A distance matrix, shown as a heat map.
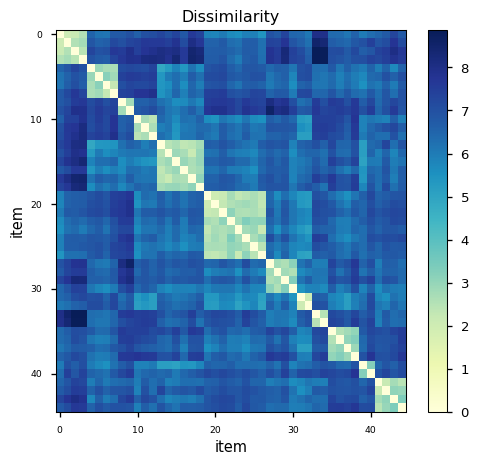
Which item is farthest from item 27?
9
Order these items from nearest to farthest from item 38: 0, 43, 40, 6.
6, 0, 43, 40
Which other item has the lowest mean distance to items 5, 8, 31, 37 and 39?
32
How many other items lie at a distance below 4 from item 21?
7
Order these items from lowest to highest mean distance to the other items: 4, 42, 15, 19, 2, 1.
19, 15, 4, 42, 1, 2
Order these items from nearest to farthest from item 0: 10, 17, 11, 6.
6, 10, 11, 17
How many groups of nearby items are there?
12
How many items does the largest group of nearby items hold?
8
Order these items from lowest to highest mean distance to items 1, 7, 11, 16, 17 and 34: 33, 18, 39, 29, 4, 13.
13, 18, 4, 39, 33, 29
